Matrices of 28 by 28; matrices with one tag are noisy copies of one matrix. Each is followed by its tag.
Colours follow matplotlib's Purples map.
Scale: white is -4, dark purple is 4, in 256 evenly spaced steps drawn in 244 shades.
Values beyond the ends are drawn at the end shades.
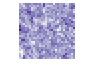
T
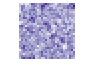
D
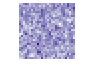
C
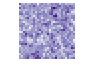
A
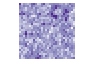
A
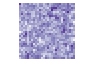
A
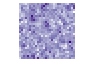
D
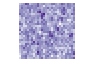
C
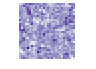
T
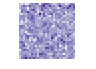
D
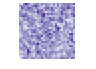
C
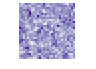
T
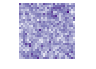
A
